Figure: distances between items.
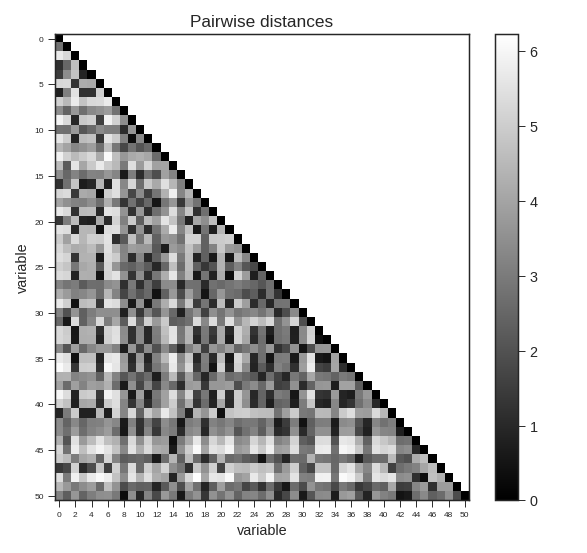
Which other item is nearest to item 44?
14
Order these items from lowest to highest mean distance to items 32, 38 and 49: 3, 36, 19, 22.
19, 36, 22, 3
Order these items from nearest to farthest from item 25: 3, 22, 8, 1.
8, 22, 3, 1
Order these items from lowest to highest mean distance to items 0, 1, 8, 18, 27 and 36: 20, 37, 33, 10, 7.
10, 37, 20, 33, 7
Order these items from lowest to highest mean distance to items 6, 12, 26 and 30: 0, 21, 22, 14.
21, 0, 22, 14
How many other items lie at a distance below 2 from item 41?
7
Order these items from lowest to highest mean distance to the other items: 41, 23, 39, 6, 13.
39, 23, 41, 13, 6
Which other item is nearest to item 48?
45
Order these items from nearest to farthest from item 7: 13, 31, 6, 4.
31, 13, 4, 6
